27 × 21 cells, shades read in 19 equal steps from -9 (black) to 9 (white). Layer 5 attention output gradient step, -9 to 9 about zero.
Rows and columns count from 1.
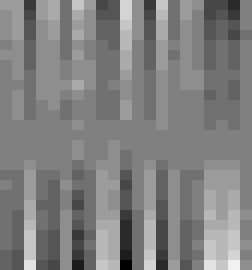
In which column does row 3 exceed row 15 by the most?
11
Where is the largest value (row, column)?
27, 20
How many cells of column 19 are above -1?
15
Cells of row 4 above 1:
5
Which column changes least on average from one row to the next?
12
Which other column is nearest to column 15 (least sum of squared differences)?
6
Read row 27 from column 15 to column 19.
2 -3 0 7 5
